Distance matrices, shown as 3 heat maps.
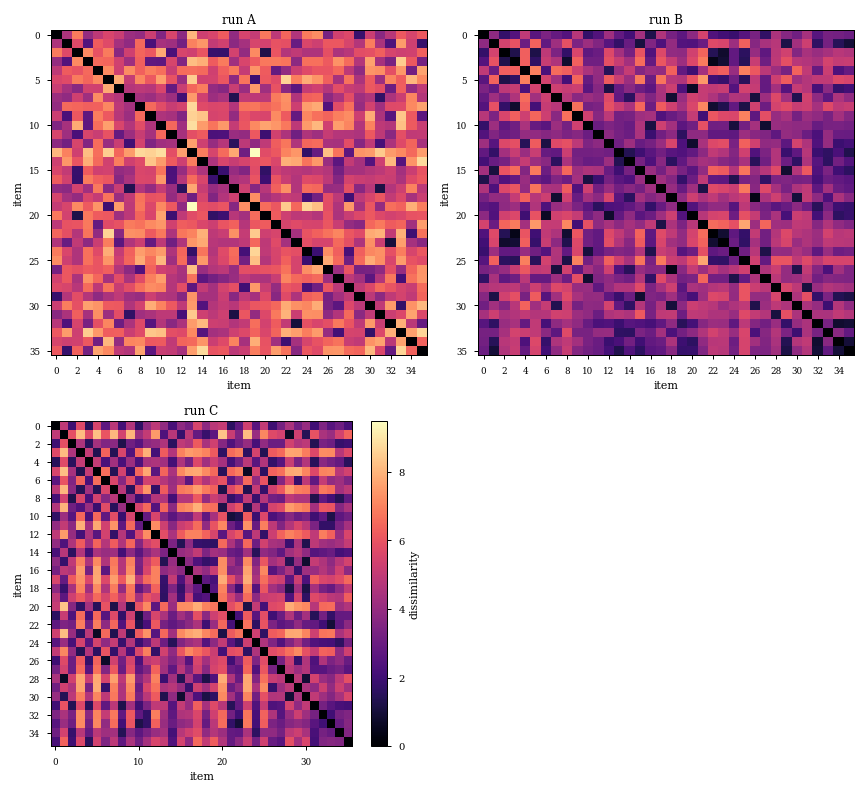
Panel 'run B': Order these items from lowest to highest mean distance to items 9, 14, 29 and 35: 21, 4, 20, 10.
20, 21, 10, 4
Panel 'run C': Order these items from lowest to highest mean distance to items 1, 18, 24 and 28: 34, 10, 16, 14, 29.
10, 14, 34, 16, 29
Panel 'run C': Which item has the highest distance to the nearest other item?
27
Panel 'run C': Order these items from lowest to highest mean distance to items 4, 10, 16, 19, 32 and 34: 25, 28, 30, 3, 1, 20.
30, 28, 1, 25, 20, 3
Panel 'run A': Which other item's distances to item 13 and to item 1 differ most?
9
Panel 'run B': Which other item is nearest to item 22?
3
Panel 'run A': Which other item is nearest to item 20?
2
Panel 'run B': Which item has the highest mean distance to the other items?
21
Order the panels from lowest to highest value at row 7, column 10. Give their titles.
run B, run A, run C
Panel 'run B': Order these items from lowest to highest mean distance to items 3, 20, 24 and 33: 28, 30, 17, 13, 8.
13, 8, 30, 28, 17
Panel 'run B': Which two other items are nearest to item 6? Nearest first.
20, 12
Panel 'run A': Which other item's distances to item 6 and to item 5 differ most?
19
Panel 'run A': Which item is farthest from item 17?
13
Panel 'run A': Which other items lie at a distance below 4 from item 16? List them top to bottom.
2, 6, 11, 15, 20, 27
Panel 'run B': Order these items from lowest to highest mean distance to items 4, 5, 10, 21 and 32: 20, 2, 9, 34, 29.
34, 20, 29, 2, 9
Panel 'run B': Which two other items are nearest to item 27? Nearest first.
10, 24
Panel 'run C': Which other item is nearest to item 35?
4
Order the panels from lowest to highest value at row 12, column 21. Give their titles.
run B, run C, run A
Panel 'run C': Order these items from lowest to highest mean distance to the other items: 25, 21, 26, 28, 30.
21, 26, 30, 28, 25
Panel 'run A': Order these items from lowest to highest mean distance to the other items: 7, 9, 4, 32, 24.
7, 32, 9, 24, 4
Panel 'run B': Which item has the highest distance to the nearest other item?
9
